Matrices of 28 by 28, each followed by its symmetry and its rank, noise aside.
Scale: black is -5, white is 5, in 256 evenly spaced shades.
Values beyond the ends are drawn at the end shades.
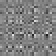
no symmetry, rank two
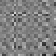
symmetric, rank two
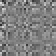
antisymmetric, rank two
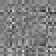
no symmetry, rank three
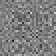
no symmetry, rank four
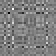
antisymmetric, rank two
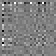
antisymmetric, rank two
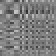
no symmetry, rank two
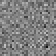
symmetric, rank four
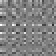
no symmetry, rank two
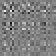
no symmetry, rank two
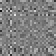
no symmetry, rank three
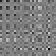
symmetric, rank two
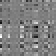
no symmetry, rank two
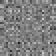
no symmetry, rank four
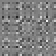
symmetric, rank two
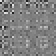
symmetric, rank two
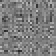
no symmetry, rank four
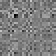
symmetric, rank three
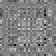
symmetric, rank three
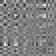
symmetric, rank two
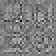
symmetric, rank four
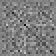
symmetric, rank four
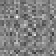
symmetric, rank three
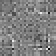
symmetric, rank four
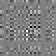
antisymmetric, rank two
